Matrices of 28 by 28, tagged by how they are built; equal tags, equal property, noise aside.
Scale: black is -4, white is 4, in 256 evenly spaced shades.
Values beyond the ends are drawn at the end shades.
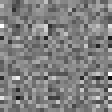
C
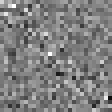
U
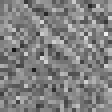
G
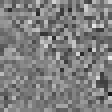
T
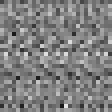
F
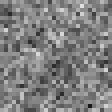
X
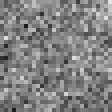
X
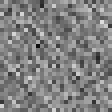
G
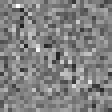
U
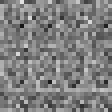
F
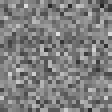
F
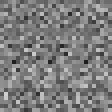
F
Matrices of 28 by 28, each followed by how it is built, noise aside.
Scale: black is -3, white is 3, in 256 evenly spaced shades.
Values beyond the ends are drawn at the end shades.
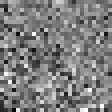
lower triangular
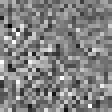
lower triangular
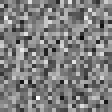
repeating columns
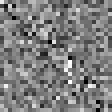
banded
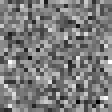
noise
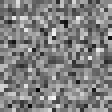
repeating columns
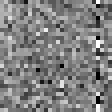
uneven columns
